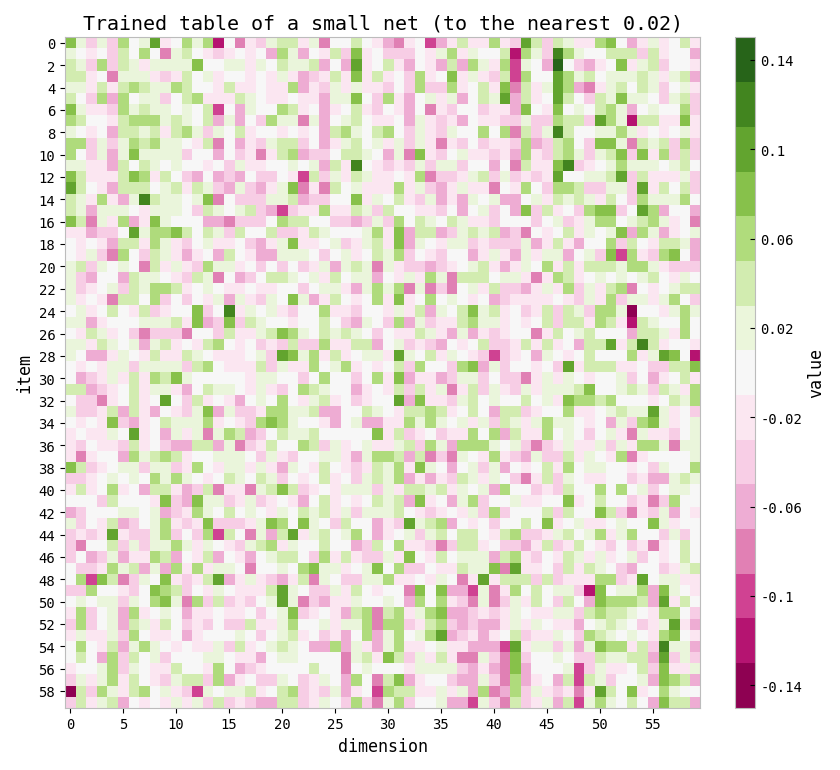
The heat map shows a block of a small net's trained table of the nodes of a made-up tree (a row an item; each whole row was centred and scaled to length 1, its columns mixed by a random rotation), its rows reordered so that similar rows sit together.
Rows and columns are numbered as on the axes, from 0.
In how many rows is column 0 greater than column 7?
27
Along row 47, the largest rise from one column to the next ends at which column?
42
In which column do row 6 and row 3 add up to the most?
46
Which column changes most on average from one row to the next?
53
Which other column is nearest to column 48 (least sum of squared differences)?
26
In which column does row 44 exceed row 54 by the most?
41
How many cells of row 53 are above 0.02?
11
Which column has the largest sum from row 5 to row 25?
51
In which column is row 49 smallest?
49
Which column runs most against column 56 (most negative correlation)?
38
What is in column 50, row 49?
0.08
